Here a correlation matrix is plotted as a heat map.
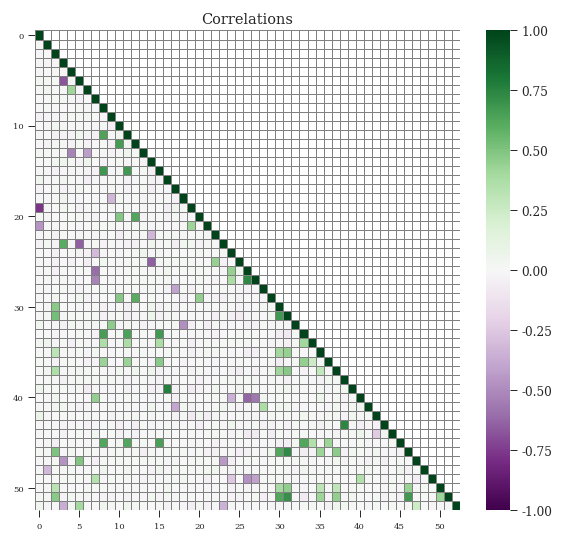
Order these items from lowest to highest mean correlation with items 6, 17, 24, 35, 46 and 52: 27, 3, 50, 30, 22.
3, 22, 27, 50, 30
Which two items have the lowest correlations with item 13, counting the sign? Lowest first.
4, 6
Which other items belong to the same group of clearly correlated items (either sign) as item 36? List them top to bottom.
8, 11, 15, 33, 34, 45
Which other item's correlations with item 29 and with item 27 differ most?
26
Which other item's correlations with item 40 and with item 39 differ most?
16
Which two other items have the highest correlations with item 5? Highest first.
47, 52
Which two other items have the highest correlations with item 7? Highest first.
40, 49
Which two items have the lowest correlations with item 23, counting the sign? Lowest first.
5, 47
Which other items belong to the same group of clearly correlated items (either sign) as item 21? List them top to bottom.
0, 19
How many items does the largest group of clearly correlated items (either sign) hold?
8
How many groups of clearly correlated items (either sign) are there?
14
